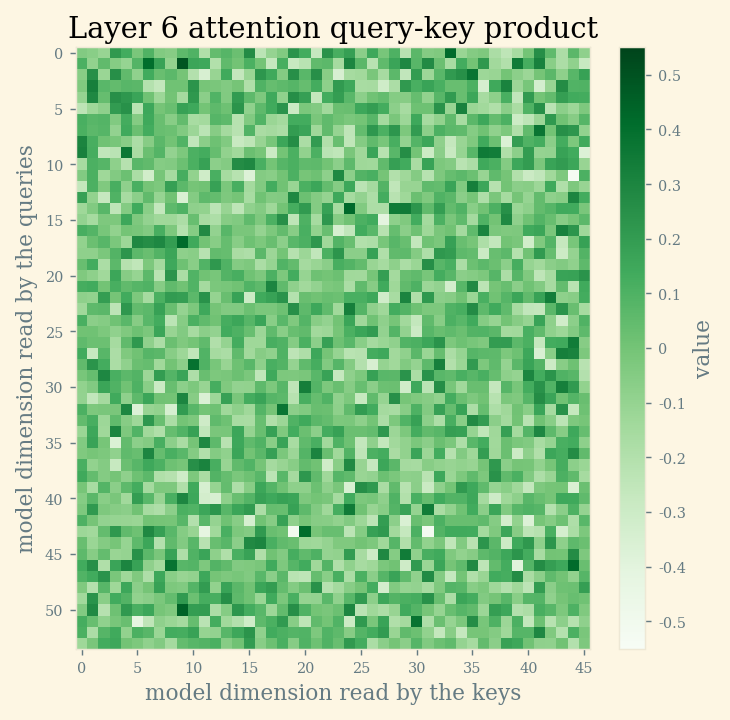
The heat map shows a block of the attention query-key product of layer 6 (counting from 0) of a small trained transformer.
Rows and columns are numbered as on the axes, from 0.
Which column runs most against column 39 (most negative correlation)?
4
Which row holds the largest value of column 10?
28
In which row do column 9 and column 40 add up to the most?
1
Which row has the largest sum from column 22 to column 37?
14
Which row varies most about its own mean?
43
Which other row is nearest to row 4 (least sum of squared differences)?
34
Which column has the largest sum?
18
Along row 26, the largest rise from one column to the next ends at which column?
42
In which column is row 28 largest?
10
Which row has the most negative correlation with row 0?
47
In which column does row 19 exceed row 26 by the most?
12
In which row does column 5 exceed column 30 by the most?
17
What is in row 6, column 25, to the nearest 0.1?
0
